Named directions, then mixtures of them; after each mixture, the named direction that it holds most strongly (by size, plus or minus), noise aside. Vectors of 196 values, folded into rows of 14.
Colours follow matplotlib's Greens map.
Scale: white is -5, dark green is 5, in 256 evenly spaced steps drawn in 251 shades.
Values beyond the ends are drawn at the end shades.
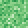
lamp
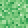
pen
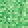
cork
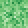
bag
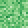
cork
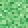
pen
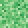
pen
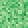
cork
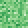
cork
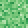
pen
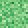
pen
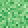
pen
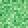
lamp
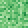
cork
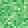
lamp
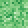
bag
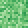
cork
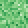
pen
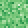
pen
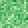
lamp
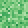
cork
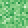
bag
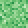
pen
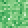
cork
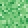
pen
